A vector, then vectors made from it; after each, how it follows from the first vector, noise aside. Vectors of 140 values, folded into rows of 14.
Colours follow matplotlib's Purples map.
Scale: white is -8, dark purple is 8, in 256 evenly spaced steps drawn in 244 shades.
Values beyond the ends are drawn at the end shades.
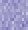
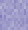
reversed, negated, shrunk.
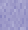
reversed, negated, shrunk.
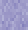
shrunk.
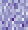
scaled up.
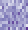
wrapped around, negated, scaled up.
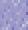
negated, partly zeroed.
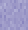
reversed, negated, shrunk.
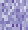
wrapped around, negated, scaled up.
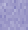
reversed, negated, shrunk.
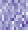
scaled up.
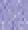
negated, partly zeroed.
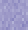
shrunk.
